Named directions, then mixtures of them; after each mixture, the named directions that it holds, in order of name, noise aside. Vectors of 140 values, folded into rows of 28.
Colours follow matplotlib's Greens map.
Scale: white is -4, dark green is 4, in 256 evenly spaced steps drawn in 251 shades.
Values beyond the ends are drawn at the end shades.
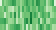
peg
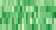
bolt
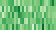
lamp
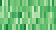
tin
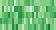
bolt, lamp.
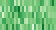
lamp.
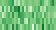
lamp.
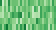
tin.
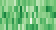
bolt, peg.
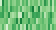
tin.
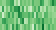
lamp.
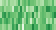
bolt.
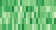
bolt.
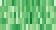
peg.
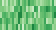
bolt, tin.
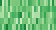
tin.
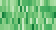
bolt, lamp.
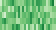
lamp, peg.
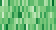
lamp, tin.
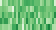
bolt, peg.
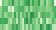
bolt, peg.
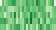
peg.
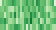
peg.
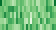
peg.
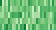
tin.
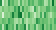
lamp, tin.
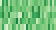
tin.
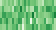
bolt.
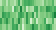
bolt.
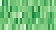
tin.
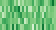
lamp.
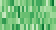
lamp, peg.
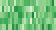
bolt, lamp.
